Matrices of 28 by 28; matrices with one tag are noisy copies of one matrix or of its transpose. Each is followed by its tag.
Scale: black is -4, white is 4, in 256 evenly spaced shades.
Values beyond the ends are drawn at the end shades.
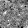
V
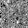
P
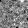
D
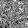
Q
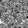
D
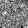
V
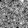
D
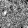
V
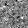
P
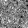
Q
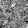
V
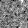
D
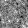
Q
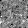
D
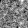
D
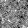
Q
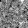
D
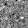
P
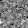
D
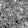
Q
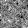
Q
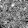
V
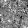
Q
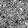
Q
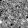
D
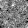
V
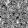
P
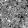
Q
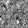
P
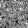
Q
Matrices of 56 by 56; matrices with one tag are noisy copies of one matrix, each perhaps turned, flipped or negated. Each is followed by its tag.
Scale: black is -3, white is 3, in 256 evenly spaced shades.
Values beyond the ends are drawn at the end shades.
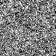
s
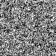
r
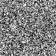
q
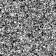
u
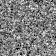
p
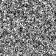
u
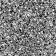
q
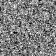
r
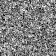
r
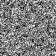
r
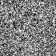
q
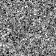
s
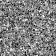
r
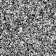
u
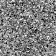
q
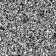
p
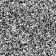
q
